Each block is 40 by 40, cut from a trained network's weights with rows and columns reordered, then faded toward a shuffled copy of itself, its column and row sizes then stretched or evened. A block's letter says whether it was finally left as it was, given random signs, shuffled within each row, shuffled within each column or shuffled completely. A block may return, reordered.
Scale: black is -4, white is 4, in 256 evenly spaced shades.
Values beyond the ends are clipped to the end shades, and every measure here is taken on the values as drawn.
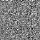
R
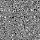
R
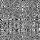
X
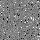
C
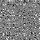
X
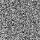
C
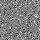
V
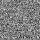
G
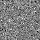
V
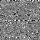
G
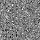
C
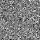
C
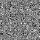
R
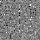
C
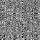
X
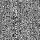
C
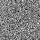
V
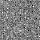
C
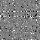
X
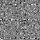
R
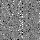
C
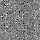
C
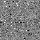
G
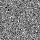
V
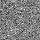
V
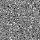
C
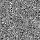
C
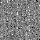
C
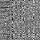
X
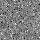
V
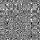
X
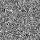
G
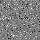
G
